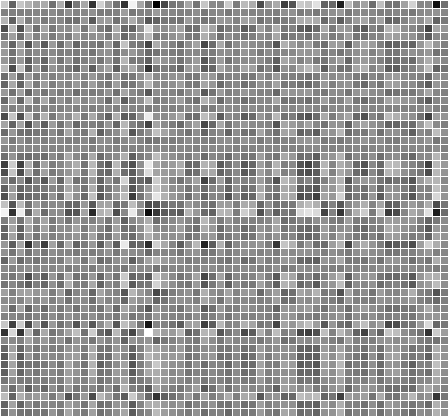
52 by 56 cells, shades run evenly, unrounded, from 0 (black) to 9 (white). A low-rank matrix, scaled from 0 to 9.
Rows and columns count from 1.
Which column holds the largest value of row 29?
19
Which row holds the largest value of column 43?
25
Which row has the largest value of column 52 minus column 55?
1
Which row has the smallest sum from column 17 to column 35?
31
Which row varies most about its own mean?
27
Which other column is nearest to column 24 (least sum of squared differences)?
32
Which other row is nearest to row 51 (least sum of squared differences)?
47
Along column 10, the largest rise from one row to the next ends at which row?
42
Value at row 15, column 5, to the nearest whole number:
4
